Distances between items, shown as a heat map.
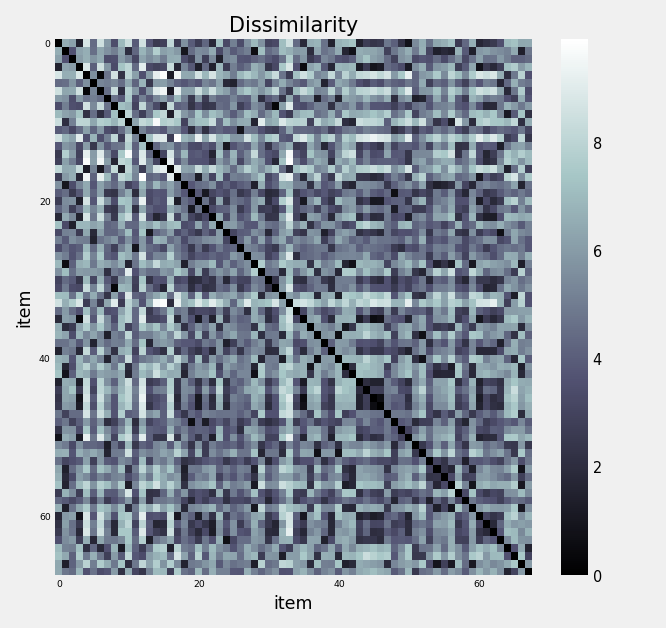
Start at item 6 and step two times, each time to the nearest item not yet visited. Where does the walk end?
16
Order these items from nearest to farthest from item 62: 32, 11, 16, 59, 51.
11, 51, 59, 32, 16
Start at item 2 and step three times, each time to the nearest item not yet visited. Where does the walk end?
41
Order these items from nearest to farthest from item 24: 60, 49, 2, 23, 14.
60, 49, 14, 2, 23
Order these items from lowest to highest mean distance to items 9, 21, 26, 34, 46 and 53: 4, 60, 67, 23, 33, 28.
60, 67, 23, 28, 4, 33
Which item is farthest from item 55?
14
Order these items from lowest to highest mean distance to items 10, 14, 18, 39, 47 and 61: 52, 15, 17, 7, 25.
15, 17, 25, 7, 52
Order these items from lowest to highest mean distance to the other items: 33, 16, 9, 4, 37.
37, 9, 16, 4, 33
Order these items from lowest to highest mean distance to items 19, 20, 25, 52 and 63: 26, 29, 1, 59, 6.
26, 29, 1, 59, 6
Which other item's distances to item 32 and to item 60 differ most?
17
